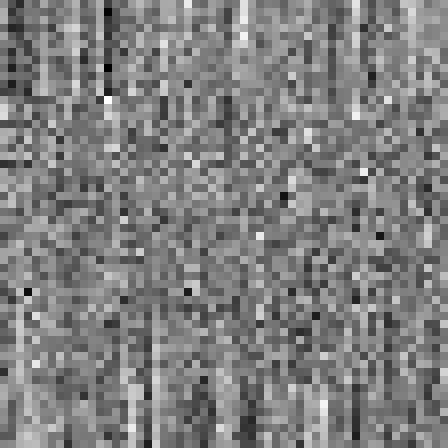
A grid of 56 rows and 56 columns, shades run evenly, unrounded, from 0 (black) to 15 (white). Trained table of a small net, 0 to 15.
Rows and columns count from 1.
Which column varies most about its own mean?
45
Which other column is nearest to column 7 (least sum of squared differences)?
12
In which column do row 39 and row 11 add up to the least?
24
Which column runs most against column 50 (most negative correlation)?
56
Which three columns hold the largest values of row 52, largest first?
41, 17, 4
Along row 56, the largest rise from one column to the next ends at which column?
20
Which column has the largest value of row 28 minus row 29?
16
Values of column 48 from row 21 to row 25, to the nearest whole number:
5 10 7 7 8
